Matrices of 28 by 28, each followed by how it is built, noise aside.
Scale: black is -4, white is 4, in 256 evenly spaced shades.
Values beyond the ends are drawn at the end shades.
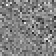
upper triangular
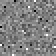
sparse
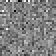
uneven rows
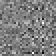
low rank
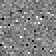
sparse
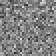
noise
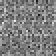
repeating columns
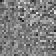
upper triangular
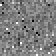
sparse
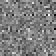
uneven rows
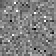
sparse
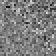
upper triangular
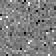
sparse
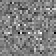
uneven rows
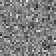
noise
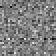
uneven rows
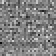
blocks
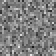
repeating columns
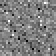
sparse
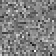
noise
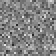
repeating columns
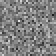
noise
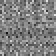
repeating columns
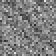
Toeplitz
